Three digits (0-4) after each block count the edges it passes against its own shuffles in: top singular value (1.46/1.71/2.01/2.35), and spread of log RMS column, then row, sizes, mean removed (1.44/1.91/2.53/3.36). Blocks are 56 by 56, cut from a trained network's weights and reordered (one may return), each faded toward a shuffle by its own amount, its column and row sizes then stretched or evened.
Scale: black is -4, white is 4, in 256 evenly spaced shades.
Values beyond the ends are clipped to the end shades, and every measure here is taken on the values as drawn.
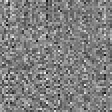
3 3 0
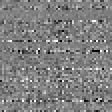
1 1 4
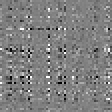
4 3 3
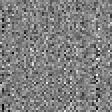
3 3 0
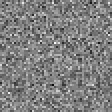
2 0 1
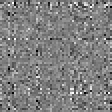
2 3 2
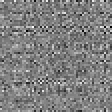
4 2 3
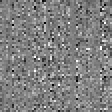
0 4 0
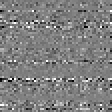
3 1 4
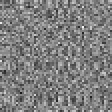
4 3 1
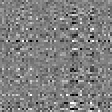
4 3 3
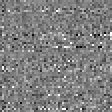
0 1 3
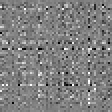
3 3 3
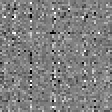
1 3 2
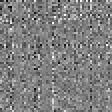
2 3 2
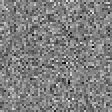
2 1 0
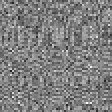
4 0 0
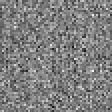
2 0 1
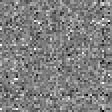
1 2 1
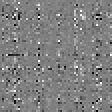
1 3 2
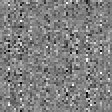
0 3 1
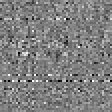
3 1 3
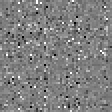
0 2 1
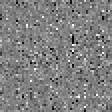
0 2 0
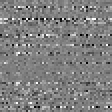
2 0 4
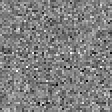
0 0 1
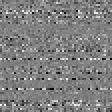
0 0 4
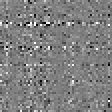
0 3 3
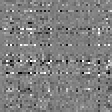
3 2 3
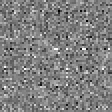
1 2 2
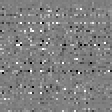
1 1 3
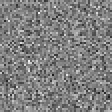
2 0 0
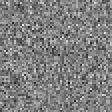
2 0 1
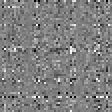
3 3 3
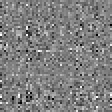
0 3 2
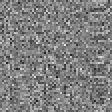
3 1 1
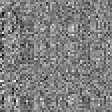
3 2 1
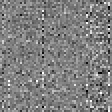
2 3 1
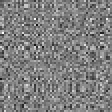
4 2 2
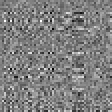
4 2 3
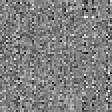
2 3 0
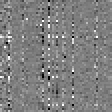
2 3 0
